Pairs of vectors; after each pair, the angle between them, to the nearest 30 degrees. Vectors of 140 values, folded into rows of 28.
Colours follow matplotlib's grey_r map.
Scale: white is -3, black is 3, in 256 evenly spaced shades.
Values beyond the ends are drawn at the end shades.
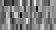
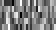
30 degrees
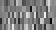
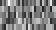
90 degrees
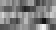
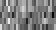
120 degrees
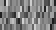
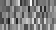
60 degrees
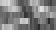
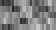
150 degrees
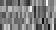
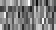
150 degrees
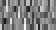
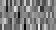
150 degrees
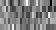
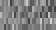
60 degrees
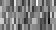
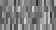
150 degrees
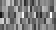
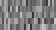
90 degrees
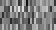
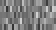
60 degrees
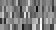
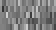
120 degrees
